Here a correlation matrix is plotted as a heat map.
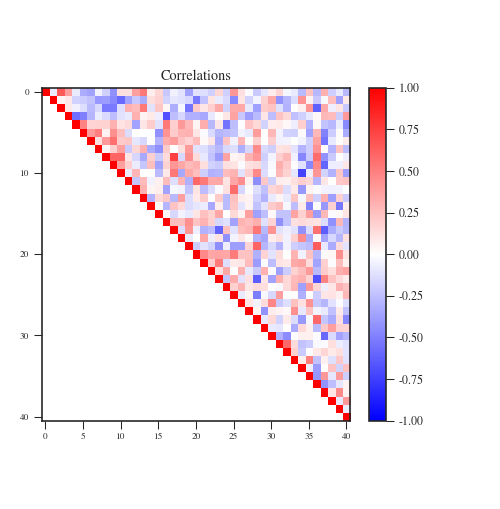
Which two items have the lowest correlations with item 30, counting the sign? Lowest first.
37, 32
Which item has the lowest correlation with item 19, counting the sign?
2
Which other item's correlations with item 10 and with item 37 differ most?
17
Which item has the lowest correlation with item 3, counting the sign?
16
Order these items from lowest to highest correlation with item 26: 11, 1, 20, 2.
1, 20, 2, 11
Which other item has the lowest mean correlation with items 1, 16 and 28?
25
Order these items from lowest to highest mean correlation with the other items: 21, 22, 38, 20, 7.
38, 7, 22, 21, 20
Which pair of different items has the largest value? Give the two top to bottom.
8, 17
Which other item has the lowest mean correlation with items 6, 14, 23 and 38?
28
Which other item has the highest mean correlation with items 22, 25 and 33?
20
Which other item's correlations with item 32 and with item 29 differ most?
31
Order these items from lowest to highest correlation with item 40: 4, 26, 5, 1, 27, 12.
4, 5, 27, 26, 12, 1
